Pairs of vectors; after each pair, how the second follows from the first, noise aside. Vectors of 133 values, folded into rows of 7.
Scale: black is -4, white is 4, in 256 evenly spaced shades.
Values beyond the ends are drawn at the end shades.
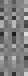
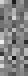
reversed.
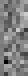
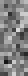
copied.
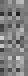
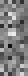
wrapped around.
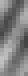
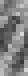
wrapped around.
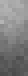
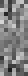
sign-scrambled.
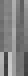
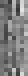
wrapped around.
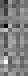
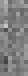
negated, shrunk.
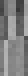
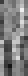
reversed.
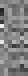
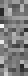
copied.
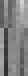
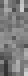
reversed, negated, partly zeroed.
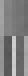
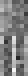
copied.
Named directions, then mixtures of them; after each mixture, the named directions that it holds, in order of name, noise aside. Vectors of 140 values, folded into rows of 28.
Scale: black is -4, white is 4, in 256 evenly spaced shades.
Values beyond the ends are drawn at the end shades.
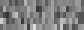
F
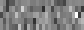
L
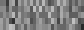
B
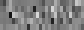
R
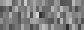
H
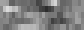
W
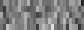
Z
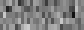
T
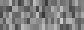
H, T.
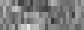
T, W.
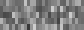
F, H, R.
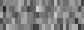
F, Z.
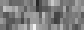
F, W.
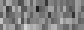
F, T.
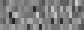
R.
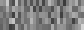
B.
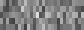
B, H, L.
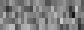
B, T, Z.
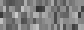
F, L, Z.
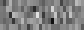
R.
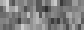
H, W.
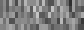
B, H.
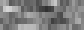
W.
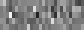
R.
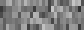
H, R, Z.
